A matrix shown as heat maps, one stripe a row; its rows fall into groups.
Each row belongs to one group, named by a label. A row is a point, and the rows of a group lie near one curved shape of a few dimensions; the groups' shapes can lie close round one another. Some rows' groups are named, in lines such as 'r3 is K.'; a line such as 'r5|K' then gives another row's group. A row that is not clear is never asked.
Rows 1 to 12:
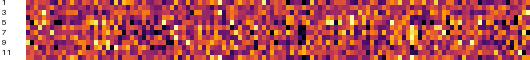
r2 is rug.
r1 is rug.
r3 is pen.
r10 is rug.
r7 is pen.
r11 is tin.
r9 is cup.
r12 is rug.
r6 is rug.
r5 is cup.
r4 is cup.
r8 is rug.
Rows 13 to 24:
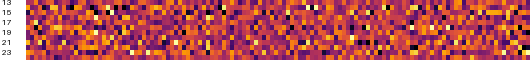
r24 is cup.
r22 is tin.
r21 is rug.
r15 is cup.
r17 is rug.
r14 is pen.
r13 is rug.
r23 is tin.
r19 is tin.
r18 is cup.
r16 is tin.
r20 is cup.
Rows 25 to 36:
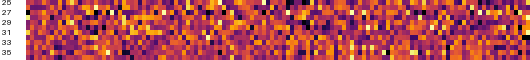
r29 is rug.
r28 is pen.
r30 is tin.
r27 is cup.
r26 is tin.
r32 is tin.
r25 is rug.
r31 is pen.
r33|rug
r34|cup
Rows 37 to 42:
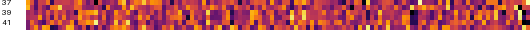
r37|pen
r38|cup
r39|tin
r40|tin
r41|tin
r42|pen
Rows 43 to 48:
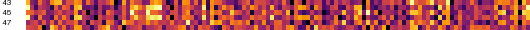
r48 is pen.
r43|cup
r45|tin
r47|tin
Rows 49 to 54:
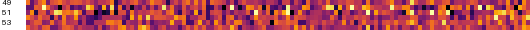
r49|cup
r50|cup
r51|cup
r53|pen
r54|pen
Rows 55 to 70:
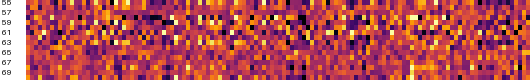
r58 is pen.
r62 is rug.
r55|rug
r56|rug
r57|cup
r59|rug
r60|tin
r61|cup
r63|rug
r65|pen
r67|cup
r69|cup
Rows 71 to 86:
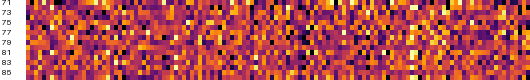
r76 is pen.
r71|cup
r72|pen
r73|tin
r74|cup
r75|tin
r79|pen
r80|pen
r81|pen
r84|rug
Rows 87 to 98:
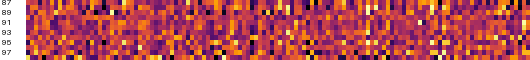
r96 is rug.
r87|tin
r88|tin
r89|cup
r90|cup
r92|pen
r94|tin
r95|tin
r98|pen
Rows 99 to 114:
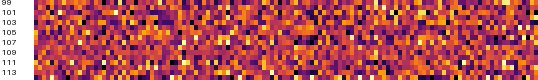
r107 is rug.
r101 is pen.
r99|cup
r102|pen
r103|tin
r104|tin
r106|tin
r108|rug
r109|rug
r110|cup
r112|tin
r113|rug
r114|cup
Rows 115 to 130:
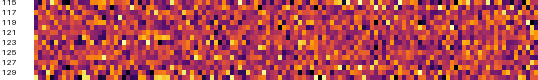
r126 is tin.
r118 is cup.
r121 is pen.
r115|cup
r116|tin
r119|tin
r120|pen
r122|pen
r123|rug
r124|tin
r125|cup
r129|rug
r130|pen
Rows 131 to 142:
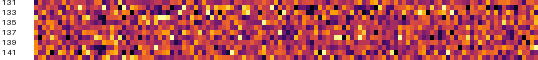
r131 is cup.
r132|rug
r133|pen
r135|tin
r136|cup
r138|cup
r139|cup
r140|tin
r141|pen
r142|rug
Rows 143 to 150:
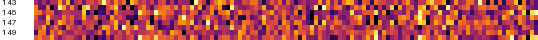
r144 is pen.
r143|tin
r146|rug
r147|pen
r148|rug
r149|rug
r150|tin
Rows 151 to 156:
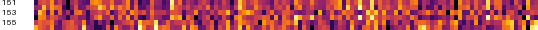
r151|cup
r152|cup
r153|rug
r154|cup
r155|tin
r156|tin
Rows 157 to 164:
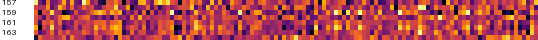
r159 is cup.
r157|pen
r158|pen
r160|cup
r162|cup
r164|cup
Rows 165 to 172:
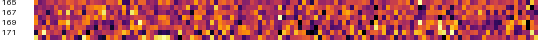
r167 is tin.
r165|cup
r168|tin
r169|cup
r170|tin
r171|pen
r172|pen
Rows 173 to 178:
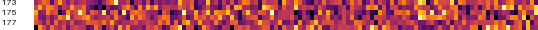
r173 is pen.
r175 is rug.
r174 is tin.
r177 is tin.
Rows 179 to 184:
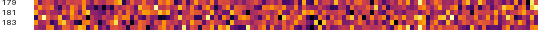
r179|cup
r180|tin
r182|pen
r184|rug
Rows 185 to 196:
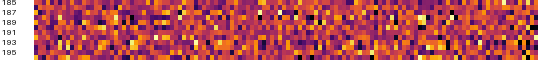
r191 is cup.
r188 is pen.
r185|tin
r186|cup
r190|tin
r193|tin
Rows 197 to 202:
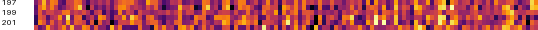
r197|pen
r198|pen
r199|cup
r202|rug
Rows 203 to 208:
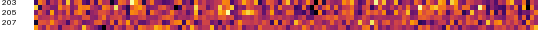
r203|tin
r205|rug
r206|cup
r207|cup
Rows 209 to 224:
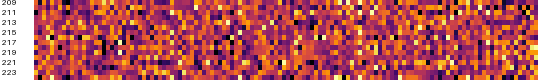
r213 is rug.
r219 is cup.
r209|cup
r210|tin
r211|cup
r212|pen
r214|rug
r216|pen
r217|cup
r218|pen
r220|tin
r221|pen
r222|tin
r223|tin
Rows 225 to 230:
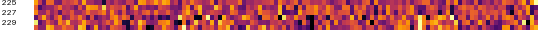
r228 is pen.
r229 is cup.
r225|pen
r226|tin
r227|tin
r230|rug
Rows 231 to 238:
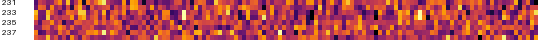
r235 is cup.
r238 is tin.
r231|tin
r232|rug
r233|rug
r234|rug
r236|rug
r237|tin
